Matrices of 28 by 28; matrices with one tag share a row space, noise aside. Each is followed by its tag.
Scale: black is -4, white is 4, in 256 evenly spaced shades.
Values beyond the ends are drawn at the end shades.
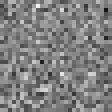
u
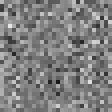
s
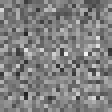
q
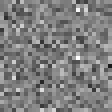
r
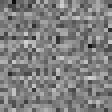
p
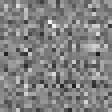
q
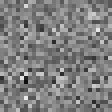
q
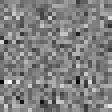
r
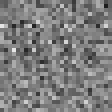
u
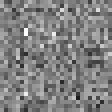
q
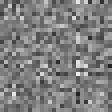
r
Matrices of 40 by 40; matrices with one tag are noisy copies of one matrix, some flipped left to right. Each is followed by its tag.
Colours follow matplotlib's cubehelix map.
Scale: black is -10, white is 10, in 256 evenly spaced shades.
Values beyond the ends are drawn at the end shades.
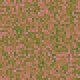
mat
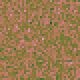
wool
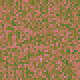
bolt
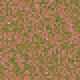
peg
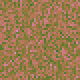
wool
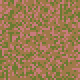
bolt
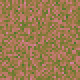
wool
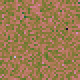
mat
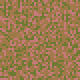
wool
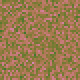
peg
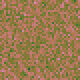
peg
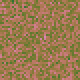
mat
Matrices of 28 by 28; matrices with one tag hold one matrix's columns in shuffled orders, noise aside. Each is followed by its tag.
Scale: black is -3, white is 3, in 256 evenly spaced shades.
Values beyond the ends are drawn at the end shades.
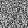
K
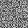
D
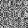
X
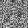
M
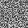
D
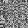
M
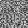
K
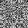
M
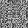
M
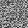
D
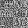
X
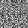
M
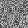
K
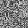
X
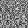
K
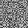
D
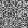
X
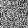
X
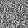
K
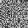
M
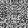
M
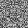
D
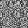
X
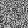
K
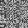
M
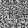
M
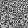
K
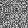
K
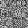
X
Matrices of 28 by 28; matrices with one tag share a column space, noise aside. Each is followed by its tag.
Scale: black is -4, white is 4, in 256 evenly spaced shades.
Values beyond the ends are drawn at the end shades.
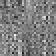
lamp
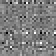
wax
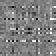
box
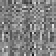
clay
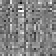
clay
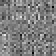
lamp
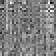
clay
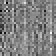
clay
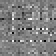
box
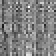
clay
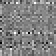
wax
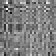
clay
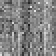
clay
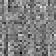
lamp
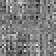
lamp
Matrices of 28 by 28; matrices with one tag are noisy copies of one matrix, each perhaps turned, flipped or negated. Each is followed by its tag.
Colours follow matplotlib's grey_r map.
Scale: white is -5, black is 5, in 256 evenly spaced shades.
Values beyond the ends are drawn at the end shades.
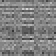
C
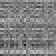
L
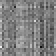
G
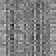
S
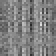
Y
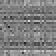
S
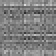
S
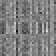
C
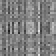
C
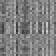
C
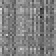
G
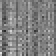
L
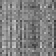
G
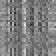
Y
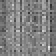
S
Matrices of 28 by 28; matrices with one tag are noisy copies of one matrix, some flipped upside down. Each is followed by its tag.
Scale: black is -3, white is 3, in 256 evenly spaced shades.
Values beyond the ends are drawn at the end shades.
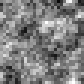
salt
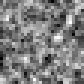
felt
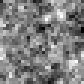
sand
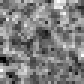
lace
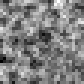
lace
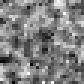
lace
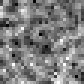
lace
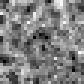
lace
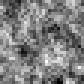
salt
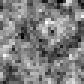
salt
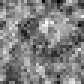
salt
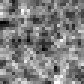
lace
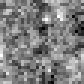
sand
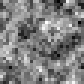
salt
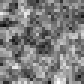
lace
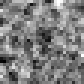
lace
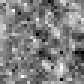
sand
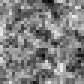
sand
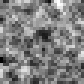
lace
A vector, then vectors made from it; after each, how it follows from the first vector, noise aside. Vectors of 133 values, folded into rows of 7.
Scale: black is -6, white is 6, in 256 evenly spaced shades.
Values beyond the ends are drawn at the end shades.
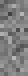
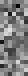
wrapped around, negated, scaled up.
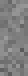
wrapped around, negated, shrunk.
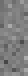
reversed, negated, partly zeroed.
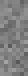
reversed, shrunk.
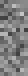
copied.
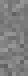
wrapped around, negated, shrunk.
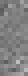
reversed, negated, partly zeroed.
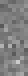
reversed, negated, partly zeroed.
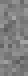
reversed, shrunk.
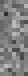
wrapped around, negated.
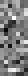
reversed, scaled up.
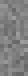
reversed, shrunk.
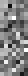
reversed, scaled up.
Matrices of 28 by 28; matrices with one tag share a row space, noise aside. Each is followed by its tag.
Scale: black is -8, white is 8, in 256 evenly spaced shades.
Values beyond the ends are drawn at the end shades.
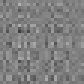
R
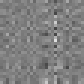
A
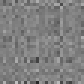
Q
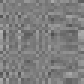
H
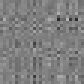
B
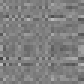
H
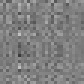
R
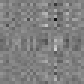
A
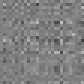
Q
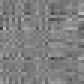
H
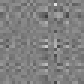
A
